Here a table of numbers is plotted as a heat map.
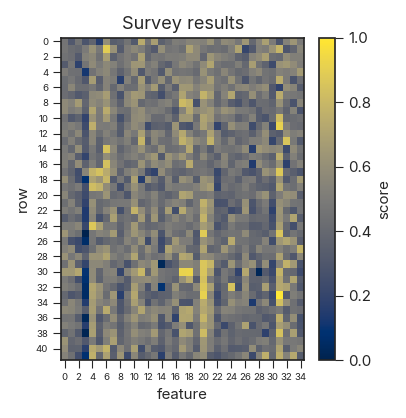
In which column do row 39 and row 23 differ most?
0
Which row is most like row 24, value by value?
19
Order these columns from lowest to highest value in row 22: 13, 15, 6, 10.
6, 13, 15, 10
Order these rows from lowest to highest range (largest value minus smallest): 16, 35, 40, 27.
35, 27, 40, 16
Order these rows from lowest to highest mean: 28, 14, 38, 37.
37, 38, 14, 28
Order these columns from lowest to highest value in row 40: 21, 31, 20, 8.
21, 8, 20, 31
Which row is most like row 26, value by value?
23
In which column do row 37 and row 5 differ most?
26
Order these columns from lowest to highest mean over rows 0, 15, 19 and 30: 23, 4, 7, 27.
27, 7, 23, 4
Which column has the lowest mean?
3
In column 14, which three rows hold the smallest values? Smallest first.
29, 32, 41
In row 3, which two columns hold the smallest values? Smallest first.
2, 30
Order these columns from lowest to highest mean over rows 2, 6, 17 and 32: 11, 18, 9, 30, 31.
30, 9, 18, 31, 11
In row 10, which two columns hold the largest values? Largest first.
31, 20
